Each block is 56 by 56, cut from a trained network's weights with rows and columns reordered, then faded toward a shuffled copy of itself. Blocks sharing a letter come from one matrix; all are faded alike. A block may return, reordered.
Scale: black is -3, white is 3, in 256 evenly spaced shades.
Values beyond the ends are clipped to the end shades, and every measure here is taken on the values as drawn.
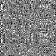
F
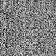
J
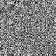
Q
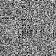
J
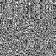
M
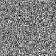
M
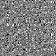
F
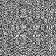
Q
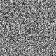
J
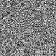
M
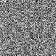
J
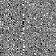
F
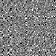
F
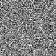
M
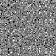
F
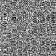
Q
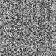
J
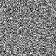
M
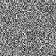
M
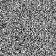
J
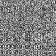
Q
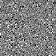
F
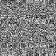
M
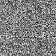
J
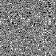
F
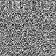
Q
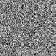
M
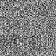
Q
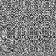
Q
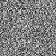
Q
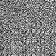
Q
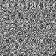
Q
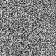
J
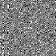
F
